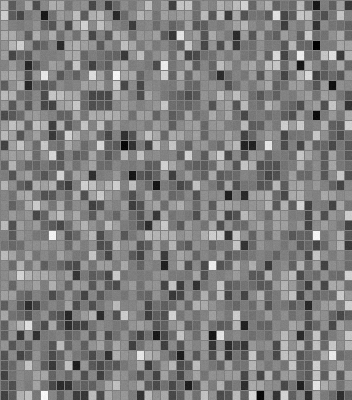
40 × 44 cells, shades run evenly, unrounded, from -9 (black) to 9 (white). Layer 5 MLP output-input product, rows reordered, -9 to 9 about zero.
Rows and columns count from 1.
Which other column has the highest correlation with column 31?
11
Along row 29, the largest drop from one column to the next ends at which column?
23
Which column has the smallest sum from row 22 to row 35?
39
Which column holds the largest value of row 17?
21
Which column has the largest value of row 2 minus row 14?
43
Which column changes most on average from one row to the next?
38
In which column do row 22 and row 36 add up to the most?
42
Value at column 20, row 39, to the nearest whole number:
-4
